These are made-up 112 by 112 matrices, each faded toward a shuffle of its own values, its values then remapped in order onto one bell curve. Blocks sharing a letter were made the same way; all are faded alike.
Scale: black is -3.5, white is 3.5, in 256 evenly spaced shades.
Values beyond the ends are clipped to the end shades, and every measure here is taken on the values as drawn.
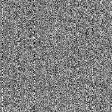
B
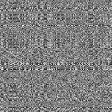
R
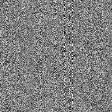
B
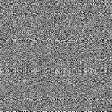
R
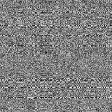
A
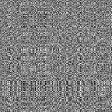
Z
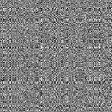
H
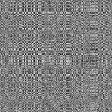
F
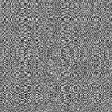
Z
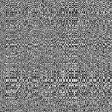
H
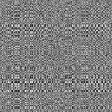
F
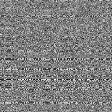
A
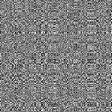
Z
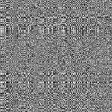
H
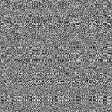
R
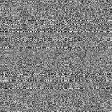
A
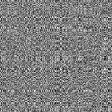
Z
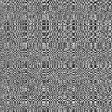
F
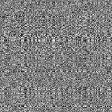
R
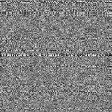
A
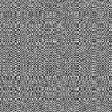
F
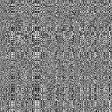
H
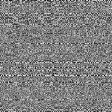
A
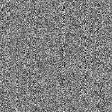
B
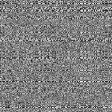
A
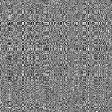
H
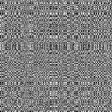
F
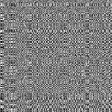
F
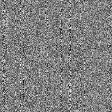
B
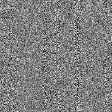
B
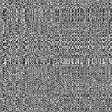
H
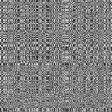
F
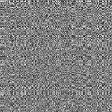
H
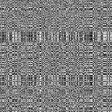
F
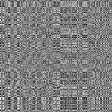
F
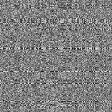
R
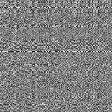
R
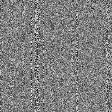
B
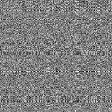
R
